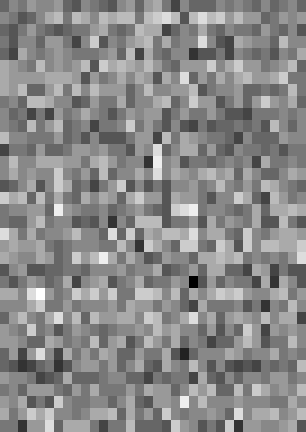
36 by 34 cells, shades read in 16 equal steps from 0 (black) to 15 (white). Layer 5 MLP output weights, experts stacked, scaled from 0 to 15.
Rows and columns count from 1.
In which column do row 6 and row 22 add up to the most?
12
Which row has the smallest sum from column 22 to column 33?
5
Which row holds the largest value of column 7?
18
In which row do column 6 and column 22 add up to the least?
24
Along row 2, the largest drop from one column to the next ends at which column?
21
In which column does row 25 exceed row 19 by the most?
13
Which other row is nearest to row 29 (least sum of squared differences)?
8
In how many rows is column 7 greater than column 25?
22
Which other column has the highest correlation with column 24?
29
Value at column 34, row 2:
9
